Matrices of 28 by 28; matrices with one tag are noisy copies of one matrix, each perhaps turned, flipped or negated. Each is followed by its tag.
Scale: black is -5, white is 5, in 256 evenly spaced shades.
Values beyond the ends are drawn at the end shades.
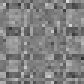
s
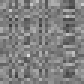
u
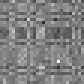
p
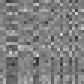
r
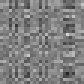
u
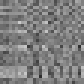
r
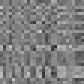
r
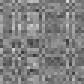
p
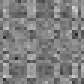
s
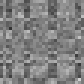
s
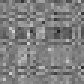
p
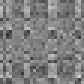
s
